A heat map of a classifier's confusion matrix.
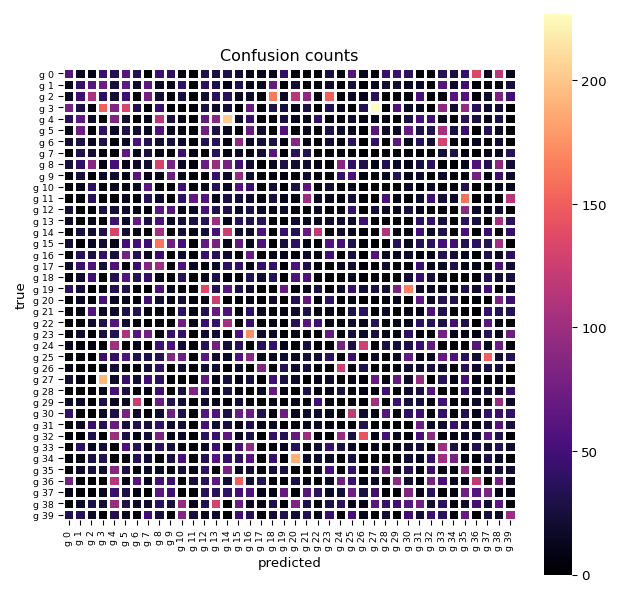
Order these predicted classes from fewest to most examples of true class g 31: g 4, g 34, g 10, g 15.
g 15, g 10, g 34, g 4
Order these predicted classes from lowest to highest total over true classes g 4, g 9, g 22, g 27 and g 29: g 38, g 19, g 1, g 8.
g 19, g 1, g 38, g 8
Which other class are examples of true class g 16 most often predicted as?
g 5
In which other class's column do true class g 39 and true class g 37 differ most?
g 10
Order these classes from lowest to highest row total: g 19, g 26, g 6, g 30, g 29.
g 26, g 29, g 6, g 19, g 30
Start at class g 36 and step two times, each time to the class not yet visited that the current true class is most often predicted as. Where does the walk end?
g 8
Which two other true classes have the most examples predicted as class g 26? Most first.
g 32, g 24
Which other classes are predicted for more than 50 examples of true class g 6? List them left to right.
g 15, g 20, g 29, g 33
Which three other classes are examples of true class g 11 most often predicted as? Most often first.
g 35, g 39, g 21
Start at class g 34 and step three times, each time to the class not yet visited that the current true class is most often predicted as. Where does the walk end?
g 38
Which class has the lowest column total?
g 11
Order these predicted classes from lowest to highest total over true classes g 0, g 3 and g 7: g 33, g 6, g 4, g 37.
g 37, g 6, g 4, g 33
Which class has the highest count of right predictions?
g 3
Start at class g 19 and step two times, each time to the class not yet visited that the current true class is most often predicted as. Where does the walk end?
g 25
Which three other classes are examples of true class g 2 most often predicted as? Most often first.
g 18, g 23, g 20
